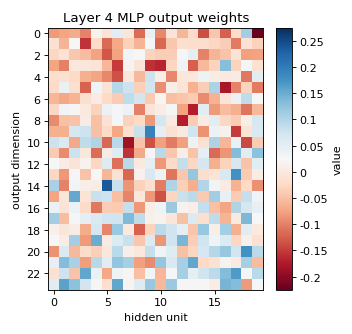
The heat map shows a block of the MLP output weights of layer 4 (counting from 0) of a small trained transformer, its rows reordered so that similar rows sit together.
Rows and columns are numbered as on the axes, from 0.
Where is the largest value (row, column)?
14, 5
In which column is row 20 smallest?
0
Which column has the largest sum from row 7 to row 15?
2
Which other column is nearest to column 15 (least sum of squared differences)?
4
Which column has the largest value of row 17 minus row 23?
18
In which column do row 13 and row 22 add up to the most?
17
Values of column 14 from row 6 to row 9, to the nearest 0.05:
-0.1 0.05 0 -0.1
